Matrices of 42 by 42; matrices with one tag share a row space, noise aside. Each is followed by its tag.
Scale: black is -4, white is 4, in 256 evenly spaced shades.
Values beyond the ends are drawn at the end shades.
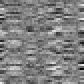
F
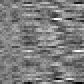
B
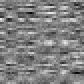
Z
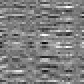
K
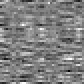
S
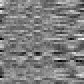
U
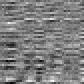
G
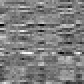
S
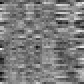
U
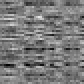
G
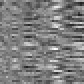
B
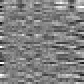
U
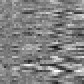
B
